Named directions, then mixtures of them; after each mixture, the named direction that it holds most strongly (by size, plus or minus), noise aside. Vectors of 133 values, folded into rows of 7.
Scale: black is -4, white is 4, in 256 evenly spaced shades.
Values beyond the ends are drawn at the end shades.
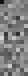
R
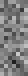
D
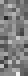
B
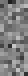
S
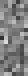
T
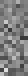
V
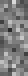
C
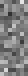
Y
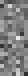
B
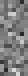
Y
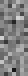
T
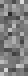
Y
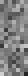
D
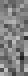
V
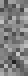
D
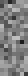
S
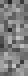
C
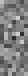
R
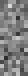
B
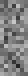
D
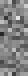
C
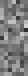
T
